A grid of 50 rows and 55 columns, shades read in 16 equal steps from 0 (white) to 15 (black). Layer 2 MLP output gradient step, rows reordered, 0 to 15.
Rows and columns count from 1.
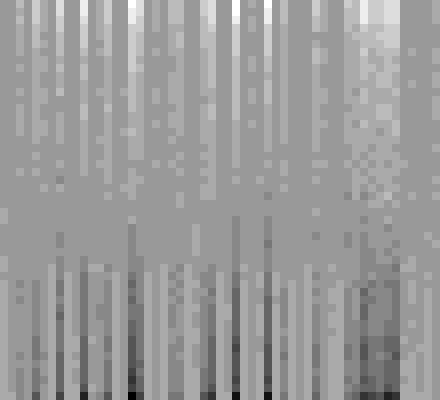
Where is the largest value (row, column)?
50, 17
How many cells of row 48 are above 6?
23
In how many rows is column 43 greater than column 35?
1
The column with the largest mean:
34
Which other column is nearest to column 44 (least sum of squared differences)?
36
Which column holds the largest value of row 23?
8
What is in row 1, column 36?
4
